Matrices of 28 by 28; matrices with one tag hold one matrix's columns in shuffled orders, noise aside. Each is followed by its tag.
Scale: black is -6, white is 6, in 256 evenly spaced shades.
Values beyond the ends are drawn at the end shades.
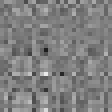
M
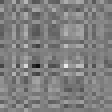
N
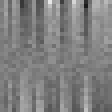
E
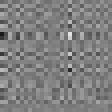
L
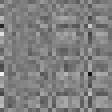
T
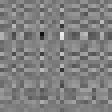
L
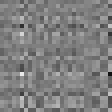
T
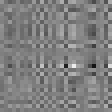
N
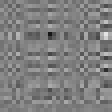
L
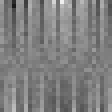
E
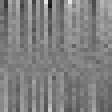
E
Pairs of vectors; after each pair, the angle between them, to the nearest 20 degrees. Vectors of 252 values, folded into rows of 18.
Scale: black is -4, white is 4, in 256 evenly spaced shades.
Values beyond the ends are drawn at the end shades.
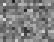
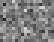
160 degrees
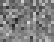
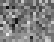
20 degrees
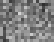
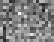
20 degrees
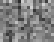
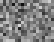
100 degrees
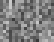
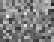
60 degrees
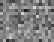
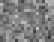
120 degrees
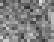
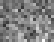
120 degrees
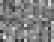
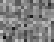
160 degrees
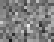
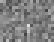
60 degrees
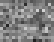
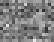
160 degrees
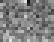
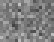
80 degrees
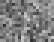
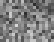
140 degrees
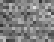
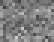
100 degrees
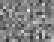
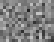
160 degrees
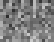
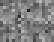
120 degrees
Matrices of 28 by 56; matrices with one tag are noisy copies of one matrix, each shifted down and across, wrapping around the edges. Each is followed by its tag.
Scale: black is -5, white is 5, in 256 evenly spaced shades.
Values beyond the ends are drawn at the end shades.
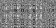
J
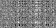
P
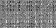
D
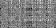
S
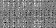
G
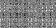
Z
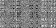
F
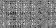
S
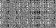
S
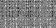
D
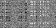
F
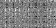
Z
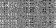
F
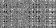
P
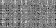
J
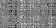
F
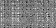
G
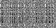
D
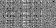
P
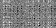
G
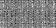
G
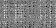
G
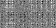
G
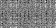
G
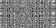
P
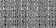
D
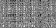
S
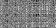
S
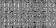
Z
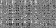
J
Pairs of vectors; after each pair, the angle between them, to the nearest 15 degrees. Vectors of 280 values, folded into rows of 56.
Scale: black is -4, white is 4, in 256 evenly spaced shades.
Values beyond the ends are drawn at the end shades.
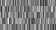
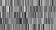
120 degrees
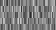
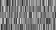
60 degrees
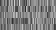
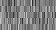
105 degrees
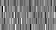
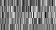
75 degrees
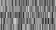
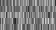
165 degrees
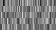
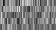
30 degrees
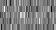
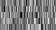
120 degrees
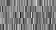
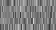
45 degrees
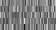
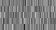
30 degrees
